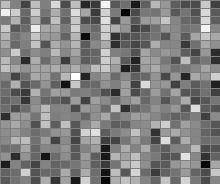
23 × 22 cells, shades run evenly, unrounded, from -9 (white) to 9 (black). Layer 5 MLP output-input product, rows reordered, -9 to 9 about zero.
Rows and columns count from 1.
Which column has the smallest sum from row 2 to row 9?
11
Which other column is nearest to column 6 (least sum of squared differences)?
4
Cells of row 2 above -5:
16
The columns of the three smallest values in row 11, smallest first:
15, 8, 2
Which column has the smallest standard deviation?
18
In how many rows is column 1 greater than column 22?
6
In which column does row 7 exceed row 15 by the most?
22
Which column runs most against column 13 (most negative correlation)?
1
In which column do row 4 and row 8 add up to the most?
14
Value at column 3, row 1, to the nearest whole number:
4
